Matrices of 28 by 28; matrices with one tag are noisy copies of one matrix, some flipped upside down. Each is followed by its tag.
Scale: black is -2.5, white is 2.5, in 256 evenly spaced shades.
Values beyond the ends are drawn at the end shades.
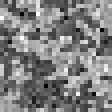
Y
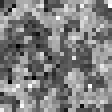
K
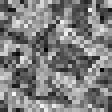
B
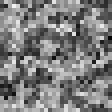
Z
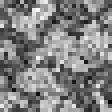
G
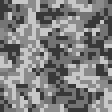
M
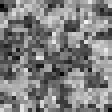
K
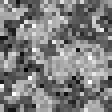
G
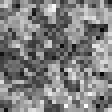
K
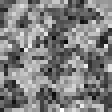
M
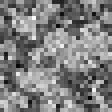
G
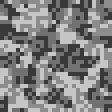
B
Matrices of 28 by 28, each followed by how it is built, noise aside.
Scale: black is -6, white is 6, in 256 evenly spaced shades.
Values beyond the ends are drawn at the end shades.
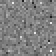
sparse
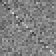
diagonal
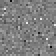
sparse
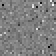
sparse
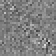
banded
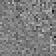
upper triangular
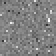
sparse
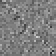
banded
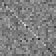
diagonal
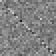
diagonal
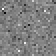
sparse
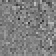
upper triangular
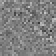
upper triangular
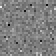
sparse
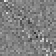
banded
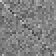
diagonal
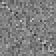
diagonal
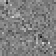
banded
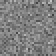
blocks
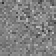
upper triangular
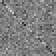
diagonal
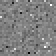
sparse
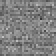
blocks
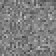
blocks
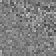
upper triangular
